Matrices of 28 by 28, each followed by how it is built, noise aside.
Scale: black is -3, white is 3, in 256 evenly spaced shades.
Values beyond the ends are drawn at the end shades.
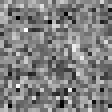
blocks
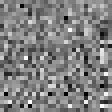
low rank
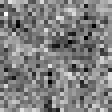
smooth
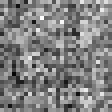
blocks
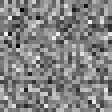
repeating columns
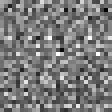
repeating columns
